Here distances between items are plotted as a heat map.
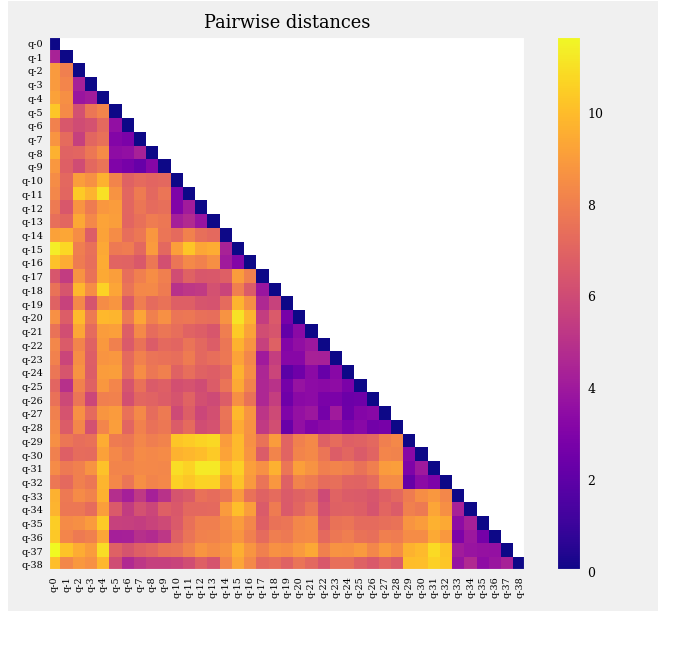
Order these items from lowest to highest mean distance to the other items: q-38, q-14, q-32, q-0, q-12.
q-38, q-12, q-14, q-32, q-0
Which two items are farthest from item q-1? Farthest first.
q-15, q-37
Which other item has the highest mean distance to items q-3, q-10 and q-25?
q-31
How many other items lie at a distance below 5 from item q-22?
9
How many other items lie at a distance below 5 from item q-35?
5
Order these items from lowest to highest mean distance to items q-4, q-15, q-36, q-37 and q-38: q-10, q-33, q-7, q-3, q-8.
q-33, q-7, q-8, q-3, q-10
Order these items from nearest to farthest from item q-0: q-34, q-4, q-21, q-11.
q-21, q-11, q-4, q-34
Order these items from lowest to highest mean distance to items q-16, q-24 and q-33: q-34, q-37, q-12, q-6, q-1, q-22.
q-22, q-6, q-34, q-37, q-12, q-1
